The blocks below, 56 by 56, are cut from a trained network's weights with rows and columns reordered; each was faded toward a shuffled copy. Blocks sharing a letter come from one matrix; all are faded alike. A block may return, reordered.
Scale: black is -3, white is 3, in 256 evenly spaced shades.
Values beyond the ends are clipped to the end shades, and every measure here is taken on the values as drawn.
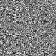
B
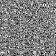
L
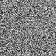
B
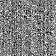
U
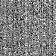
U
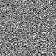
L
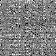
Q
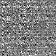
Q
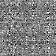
Q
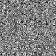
L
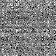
Q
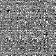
Q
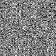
L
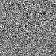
L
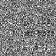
B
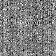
U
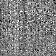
U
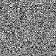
L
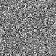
L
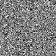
B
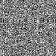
L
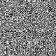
B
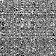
Q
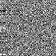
B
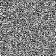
B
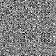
L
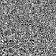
L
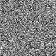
B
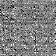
Q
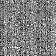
U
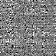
Q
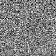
L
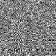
B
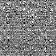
Q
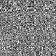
B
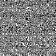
Q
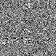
L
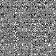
Q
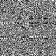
B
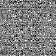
Q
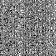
U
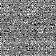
Q
